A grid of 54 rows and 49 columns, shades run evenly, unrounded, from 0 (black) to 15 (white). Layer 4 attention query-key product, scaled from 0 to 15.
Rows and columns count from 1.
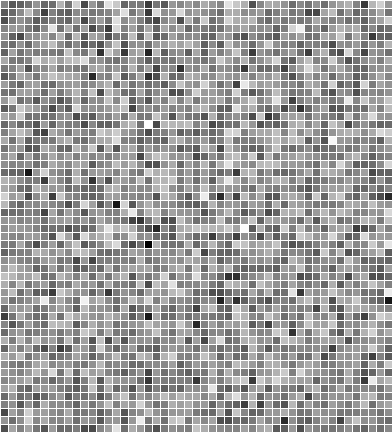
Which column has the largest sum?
15
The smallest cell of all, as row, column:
31, 19
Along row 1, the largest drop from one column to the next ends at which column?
11
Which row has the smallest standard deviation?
46
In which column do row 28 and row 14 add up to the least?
17
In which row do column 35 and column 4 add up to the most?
48
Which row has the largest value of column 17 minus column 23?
9
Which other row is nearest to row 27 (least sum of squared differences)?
34
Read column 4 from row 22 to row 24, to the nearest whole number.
1 7 6
